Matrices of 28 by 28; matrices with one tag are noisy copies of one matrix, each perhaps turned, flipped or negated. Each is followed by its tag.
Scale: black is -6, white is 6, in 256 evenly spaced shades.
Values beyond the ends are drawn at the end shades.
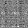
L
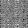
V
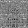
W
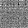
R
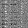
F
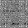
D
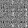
L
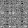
L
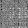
W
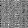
V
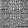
W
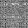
D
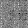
W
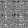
L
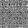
R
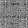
D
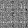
L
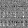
F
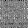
V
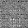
W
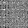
R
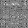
D
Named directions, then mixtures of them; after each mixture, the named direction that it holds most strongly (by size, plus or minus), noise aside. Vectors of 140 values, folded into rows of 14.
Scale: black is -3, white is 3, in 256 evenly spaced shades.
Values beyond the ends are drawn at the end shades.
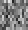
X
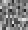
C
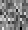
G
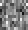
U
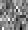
G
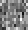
U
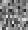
C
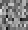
C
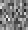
G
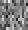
X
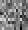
G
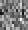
G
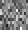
G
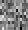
G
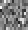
C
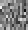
C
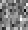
C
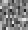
C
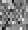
X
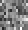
G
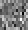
U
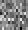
G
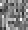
U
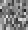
C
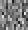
X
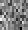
G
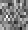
G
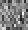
X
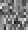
C
